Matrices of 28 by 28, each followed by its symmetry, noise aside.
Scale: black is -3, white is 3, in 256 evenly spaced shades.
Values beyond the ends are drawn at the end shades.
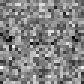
mirrored left to right.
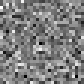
mirrored left to right.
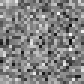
mirrored top to bottom.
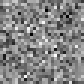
symmetric across the other diagonal.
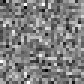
no symmetry.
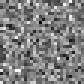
symmetric.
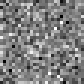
symmetric across the other diagonal.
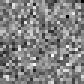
symmetric across the other diagonal.
